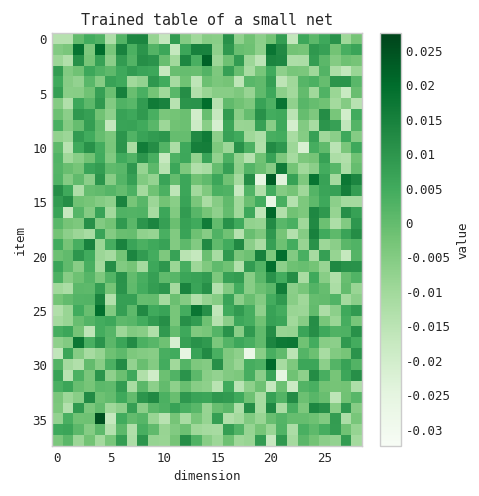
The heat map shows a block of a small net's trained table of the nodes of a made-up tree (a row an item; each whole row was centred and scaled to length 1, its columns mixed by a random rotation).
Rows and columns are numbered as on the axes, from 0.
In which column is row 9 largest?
14
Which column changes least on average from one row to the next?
23
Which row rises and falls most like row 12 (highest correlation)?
24
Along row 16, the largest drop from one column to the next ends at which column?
21
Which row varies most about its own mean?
13
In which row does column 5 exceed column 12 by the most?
29
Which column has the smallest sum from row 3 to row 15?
22
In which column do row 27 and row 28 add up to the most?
20
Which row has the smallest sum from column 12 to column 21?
32
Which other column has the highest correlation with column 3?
9
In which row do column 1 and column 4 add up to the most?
35
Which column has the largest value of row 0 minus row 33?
26
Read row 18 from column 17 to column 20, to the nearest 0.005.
-0.015 0 -0.005 0.01
